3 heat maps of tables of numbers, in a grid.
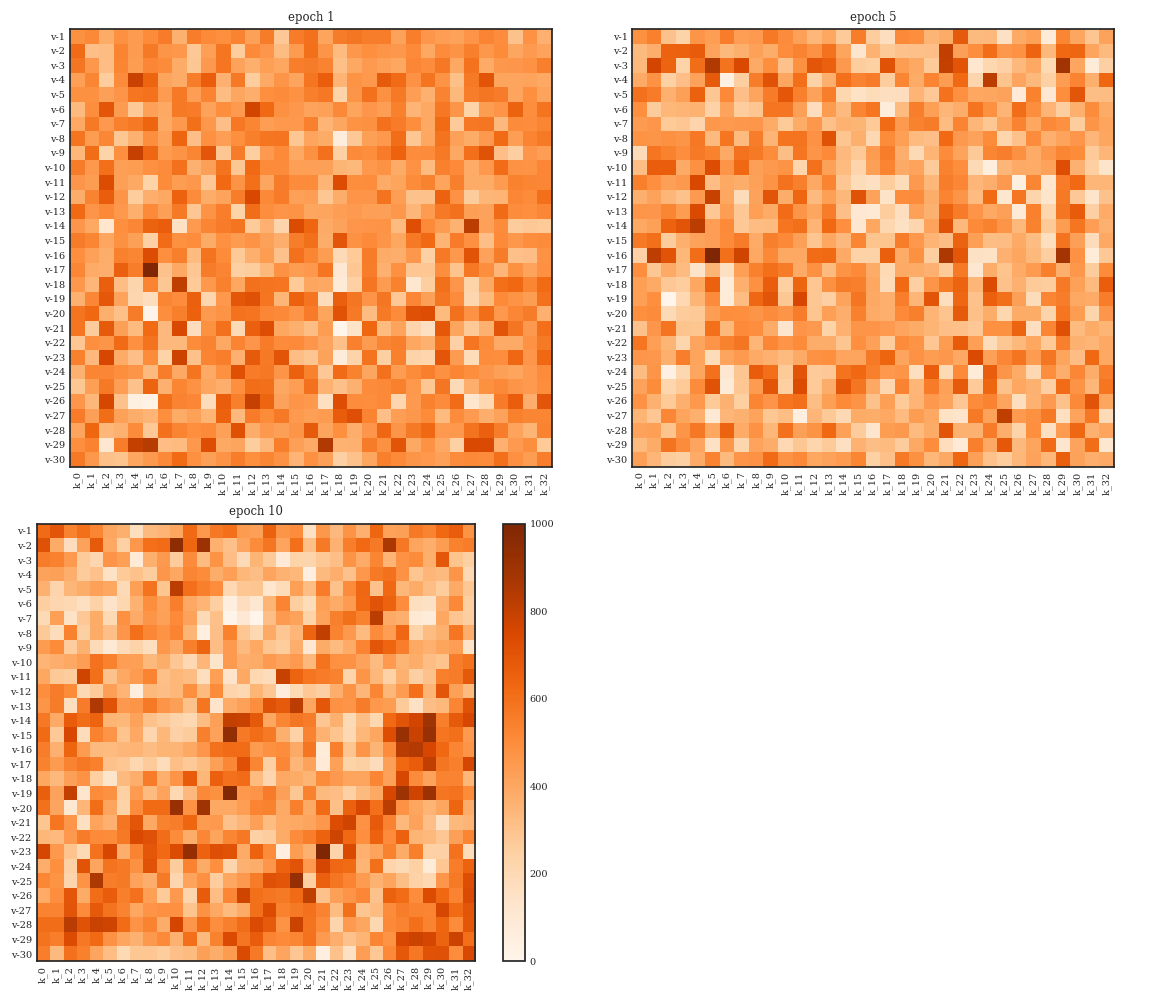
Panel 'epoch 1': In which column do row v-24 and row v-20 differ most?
k_5
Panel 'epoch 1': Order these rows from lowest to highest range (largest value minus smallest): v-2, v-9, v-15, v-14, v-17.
v-2, v-15, v-9, v-14, v-17
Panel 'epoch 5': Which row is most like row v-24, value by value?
v-19
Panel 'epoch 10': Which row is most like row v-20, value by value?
v-2
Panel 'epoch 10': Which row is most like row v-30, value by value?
v-17
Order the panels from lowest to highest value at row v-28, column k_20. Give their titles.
epoch 5, epoch 1, epoch 10
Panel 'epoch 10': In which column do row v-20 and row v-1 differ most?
k_10
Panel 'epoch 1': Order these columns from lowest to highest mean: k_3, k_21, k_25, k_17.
k_17, k_3, k_21, k_25
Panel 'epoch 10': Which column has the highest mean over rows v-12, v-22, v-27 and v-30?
k_30
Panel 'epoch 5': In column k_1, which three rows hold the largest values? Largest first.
v-16, v-3, v-10
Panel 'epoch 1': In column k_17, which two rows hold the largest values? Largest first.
v-29, v-4
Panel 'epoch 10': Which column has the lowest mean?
k_6
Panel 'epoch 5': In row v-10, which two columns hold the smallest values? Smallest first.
k_24, k_32
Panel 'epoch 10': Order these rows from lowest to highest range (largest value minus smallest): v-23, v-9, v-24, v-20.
v-9, v-24, v-20, v-23
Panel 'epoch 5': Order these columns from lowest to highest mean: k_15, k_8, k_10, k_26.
k_26, k_15, k_10, k_8
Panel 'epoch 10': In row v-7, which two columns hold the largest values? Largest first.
k_25, k_23
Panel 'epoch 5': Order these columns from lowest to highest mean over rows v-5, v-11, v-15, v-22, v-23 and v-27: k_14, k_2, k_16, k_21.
k_14, k_16, k_2, k_21
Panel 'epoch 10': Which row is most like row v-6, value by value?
v-7
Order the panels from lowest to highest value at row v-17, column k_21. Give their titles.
epoch 10, epoch 5, epoch 1
